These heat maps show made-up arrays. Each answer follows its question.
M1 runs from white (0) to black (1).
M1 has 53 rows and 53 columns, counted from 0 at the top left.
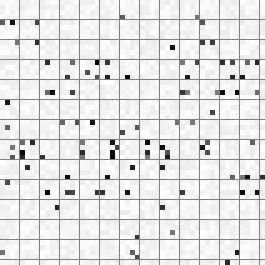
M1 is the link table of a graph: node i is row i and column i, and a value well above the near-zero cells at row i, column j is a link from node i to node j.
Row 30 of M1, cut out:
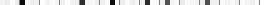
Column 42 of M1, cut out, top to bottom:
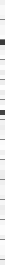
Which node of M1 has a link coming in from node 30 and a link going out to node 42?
node 22
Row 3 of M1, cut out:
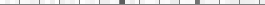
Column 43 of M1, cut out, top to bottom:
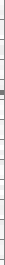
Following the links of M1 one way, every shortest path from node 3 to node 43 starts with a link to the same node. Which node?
node 24
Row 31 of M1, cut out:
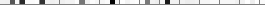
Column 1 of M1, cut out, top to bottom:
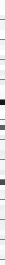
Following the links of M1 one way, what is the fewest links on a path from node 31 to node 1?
6
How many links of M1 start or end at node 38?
10
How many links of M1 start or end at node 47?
3
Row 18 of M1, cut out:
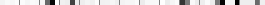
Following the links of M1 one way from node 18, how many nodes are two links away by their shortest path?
4
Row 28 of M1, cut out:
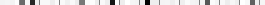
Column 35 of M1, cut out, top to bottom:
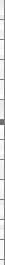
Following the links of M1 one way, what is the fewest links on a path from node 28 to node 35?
4
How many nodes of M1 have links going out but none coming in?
3
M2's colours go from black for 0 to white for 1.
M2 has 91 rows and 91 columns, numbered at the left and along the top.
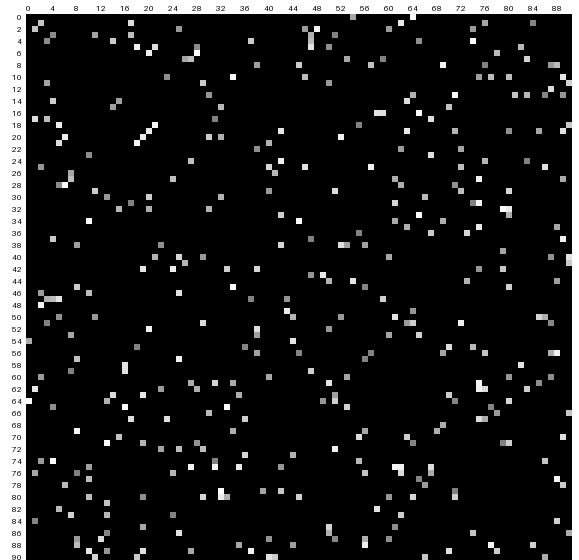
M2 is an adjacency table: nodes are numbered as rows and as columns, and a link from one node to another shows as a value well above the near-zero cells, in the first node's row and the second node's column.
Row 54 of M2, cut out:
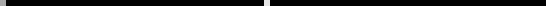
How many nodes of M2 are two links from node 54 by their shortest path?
4
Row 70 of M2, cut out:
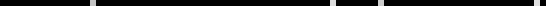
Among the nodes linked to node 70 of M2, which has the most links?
node 89
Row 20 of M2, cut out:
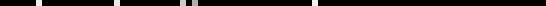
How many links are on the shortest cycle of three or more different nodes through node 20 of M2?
3
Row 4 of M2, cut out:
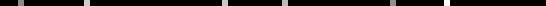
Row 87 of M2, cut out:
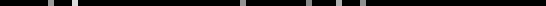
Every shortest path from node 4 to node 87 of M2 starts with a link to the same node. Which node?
node 3
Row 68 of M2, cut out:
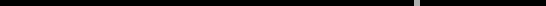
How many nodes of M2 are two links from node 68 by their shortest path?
3
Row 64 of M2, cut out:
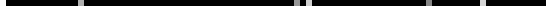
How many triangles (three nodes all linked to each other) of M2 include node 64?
2
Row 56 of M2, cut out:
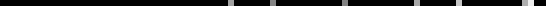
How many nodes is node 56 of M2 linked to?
7
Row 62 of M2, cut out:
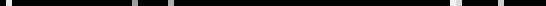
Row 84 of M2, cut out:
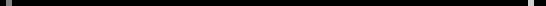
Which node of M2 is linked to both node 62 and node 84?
node 1
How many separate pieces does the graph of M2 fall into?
2
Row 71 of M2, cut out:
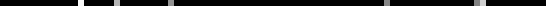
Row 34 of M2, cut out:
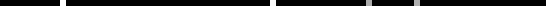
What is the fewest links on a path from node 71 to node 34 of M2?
3
